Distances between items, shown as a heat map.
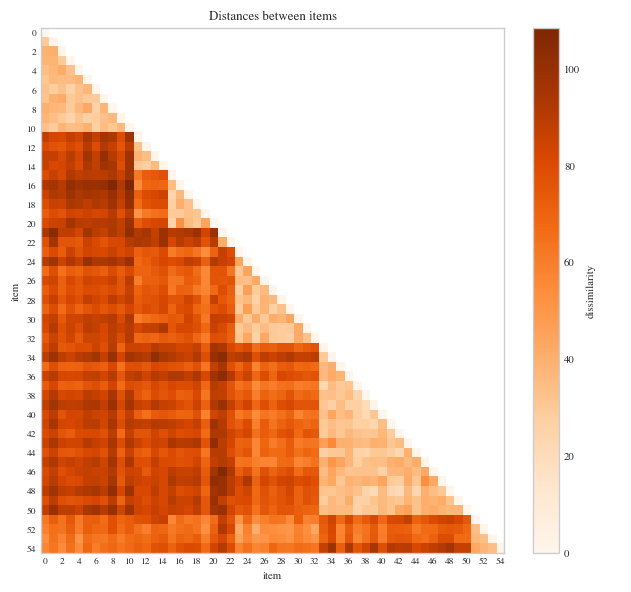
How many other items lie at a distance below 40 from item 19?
4
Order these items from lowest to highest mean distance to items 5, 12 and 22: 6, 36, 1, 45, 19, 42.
6, 1, 19, 42, 45, 36
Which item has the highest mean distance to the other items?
21
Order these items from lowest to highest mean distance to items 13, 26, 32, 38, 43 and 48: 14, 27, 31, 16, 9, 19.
27, 31, 19, 14, 16, 9
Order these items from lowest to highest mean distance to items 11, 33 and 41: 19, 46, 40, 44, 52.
44, 40, 46, 19, 52
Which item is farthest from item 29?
34
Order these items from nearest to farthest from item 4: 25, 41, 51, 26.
51, 25, 26, 41
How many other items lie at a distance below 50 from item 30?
9
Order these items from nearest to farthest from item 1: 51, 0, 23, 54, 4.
0, 4, 54, 51, 23
